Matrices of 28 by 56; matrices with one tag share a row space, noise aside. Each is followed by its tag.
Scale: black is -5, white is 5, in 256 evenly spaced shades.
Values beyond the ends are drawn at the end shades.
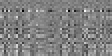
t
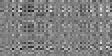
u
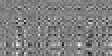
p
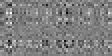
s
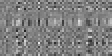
p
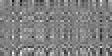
u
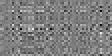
u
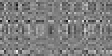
t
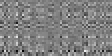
t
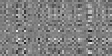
p
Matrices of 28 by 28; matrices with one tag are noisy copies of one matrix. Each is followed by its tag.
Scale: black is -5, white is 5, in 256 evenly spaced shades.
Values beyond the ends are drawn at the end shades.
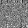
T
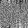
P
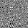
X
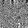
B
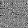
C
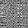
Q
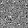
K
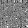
T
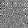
C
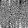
P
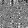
B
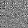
C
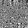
B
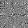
C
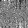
P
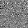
C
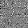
C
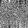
P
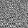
X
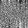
P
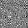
K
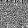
T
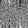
P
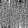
P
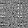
Q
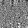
B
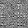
Q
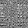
Q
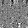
B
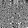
B
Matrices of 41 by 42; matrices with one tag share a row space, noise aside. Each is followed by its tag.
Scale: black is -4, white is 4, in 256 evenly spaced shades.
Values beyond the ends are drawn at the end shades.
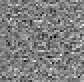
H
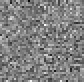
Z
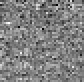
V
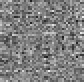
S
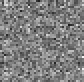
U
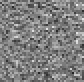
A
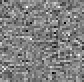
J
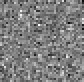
U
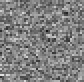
V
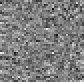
S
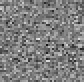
S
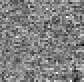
A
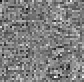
J
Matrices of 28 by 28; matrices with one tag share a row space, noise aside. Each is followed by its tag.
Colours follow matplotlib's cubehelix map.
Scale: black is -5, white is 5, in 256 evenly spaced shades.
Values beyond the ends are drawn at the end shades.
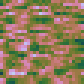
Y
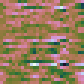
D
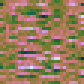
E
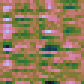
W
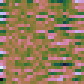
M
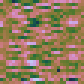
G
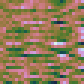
D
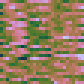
Y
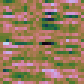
W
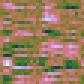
W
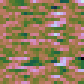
D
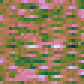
E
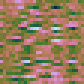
G
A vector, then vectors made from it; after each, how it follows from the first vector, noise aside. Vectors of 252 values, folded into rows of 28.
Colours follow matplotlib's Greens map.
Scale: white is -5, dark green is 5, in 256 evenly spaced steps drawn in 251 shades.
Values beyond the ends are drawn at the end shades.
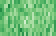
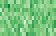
sign-scrambled.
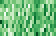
wrapped around, scaled up.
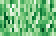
wrapped around, scaled up.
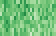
wrapped around.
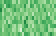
sign-scrambled.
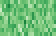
sign-scrambled.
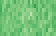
reversed, shrunk.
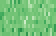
partly zeroed.
